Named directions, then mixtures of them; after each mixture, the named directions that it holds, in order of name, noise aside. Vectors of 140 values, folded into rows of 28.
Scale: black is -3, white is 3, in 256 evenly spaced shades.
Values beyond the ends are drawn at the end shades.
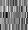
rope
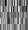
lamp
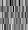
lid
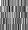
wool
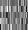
lamp, rope.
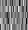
lamp, lid, rope.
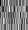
wool.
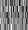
lamp, lid, rope.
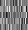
rope, wool.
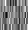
lamp, lid, rope.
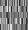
lamp, rope.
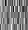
lamp, lid, wool.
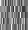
lamp, lid, wool.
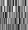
lamp, rope, wool.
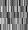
lamp, rope.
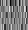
lid, rope, wool.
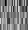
lamp.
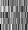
lamp, rope, wool.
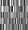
lid, rope, wool.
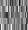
lamp, lid, rope.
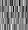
lamp, lid.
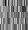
lamp, wool.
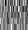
lamp, lid, wool.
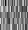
lamp, rope, wool.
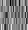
lid, rope.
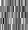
lid, wool.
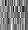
lamp, lid, wool.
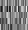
lamp, rope.
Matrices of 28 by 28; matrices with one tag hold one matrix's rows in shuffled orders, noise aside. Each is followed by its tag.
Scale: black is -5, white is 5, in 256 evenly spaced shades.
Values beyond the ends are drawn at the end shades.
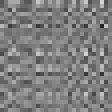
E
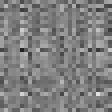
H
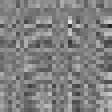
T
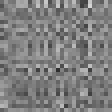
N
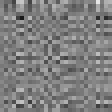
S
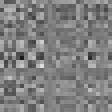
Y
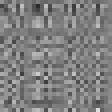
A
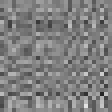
E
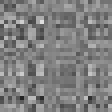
Y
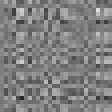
S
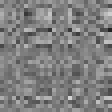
T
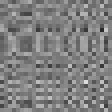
E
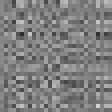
S
